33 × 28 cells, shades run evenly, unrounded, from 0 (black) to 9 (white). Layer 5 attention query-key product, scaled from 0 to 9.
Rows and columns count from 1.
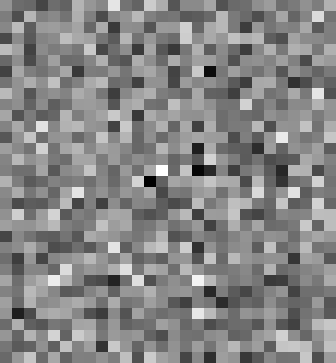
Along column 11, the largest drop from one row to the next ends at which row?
26
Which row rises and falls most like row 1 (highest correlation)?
11
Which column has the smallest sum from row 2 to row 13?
10
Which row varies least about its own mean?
22
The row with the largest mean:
12
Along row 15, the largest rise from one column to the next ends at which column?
18
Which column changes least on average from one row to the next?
19
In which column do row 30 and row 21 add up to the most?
28
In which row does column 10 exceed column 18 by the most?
7
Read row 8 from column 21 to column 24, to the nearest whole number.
2 6 6 4
